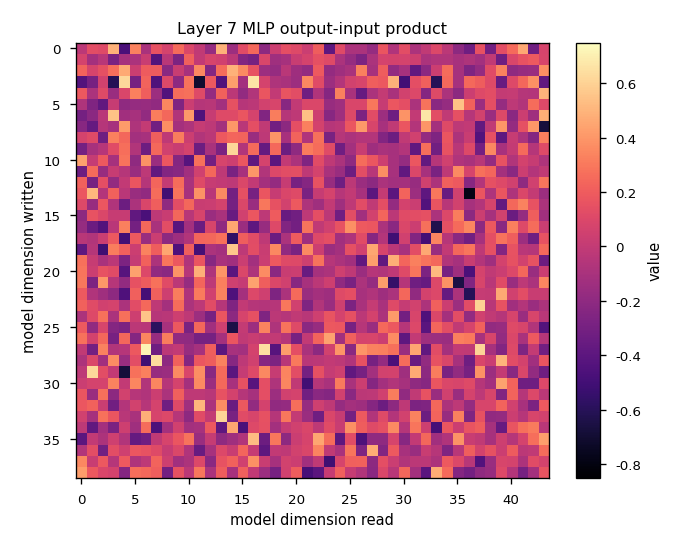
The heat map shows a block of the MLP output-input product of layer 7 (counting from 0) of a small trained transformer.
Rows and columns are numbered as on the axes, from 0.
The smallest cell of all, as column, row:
36, 13
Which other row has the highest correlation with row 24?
26
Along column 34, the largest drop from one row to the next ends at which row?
22
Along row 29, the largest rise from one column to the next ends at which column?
5
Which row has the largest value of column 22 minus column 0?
35
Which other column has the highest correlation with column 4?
14
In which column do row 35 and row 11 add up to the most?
16
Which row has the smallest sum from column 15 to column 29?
12
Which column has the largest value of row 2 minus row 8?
39
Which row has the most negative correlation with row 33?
9
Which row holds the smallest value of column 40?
15
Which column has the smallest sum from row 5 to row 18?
29
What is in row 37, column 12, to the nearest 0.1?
-0.2
